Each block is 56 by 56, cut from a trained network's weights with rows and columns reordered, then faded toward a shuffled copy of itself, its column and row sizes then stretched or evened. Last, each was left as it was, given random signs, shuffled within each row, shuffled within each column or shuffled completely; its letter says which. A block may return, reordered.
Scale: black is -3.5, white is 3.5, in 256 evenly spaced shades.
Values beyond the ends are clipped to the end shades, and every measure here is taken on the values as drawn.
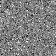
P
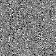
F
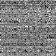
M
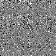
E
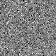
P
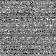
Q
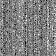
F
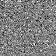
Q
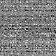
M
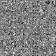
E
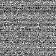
M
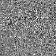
E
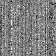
F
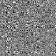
M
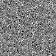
F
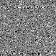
Q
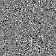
E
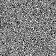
P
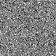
Q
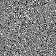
F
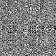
M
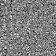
F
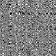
M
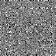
E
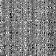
M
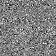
Q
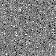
F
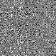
E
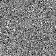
F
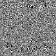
E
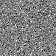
P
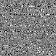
Q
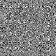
M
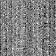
M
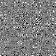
E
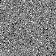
F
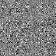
E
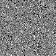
F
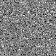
Q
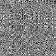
M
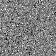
P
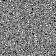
P
